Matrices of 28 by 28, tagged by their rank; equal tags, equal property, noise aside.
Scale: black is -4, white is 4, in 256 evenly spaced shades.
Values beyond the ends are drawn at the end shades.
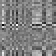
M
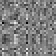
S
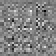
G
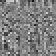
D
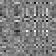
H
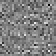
G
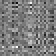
H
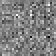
G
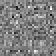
G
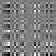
M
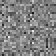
D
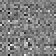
G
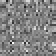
D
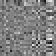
H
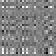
M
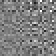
S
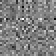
G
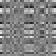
M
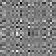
H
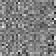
G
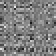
S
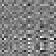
H
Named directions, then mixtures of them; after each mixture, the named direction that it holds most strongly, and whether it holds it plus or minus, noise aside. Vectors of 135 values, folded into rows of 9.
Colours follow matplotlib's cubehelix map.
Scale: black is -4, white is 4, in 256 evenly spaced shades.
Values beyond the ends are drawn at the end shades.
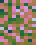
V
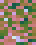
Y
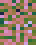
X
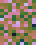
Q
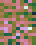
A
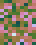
Q, minus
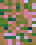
A, minus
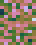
V, plus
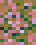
Q, plus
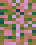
X, plus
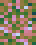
A, plus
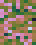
V, minus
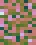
X, minus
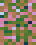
X, minus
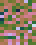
X, plus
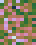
Y, plus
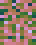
X, plus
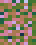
X, plus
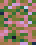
Y, minus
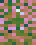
V, plus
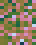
Q, minus
